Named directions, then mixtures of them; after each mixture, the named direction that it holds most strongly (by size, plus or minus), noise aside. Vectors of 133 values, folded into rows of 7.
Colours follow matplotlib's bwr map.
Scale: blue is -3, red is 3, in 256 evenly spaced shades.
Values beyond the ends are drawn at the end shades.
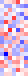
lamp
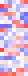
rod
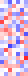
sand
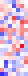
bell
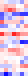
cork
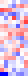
bell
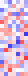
sand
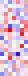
bell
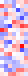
rod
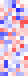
bell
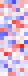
rod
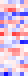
cork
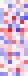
lamp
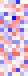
lamp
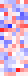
rod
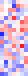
bell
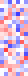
sand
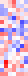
bell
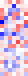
sand
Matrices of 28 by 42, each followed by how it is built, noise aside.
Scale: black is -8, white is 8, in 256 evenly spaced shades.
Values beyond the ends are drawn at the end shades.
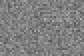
noise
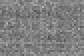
blocks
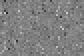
sparse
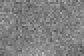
smooth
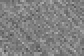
Toeplitz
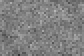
smooth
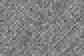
Hankel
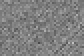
Hankel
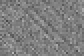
Toeplitz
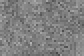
smooth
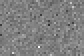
sparse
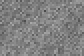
Hankel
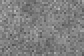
smooth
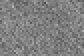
Toeplitz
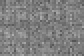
blocks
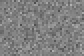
noise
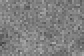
smooth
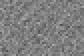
Hankel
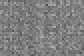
blocks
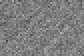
Hankel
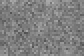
smooth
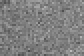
smooth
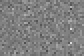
uneven columns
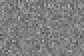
repeating columns
